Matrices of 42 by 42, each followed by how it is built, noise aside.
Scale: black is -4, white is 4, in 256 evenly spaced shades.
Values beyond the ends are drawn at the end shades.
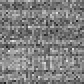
blocks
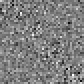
block diagonal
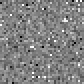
sparse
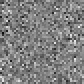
uneven columns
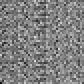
repeating rows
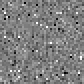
sparse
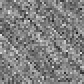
Toeplitz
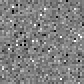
sparse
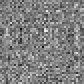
low rank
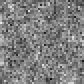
smooth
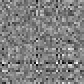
low rank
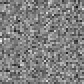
repeating rows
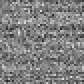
blocks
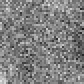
smooth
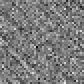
Toeplitz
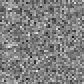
repeating rows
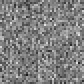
blocks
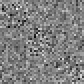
block diagonal
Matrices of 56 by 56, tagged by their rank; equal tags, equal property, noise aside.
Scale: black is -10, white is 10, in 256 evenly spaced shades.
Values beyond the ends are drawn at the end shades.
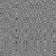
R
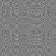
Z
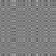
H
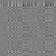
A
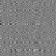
Z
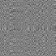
R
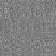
R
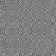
R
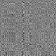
Z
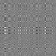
H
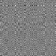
Z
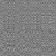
R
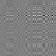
H
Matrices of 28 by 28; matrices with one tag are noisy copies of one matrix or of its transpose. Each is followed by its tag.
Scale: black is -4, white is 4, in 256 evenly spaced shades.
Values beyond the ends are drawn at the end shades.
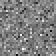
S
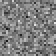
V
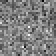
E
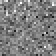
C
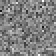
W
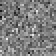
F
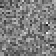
E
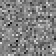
S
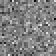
E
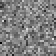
E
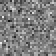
W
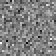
W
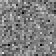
C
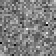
E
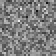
V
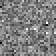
E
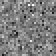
C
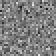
W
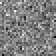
C
